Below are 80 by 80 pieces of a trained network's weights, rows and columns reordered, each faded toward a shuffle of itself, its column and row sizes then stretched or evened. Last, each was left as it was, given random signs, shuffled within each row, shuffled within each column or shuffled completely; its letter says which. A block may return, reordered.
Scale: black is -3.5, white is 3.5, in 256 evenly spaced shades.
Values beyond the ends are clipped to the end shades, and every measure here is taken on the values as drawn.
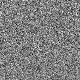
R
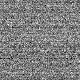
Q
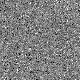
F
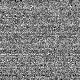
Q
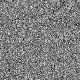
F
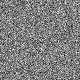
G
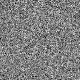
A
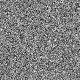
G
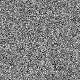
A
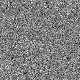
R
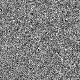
F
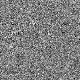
A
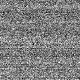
Q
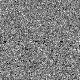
R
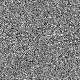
R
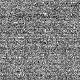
Q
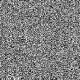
Q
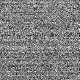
Q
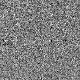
A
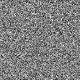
A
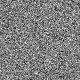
G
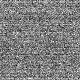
R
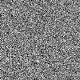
A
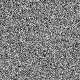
G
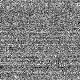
Q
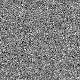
F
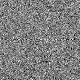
R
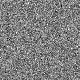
G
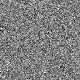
F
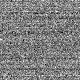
R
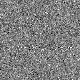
R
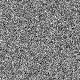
G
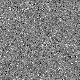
R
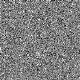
A
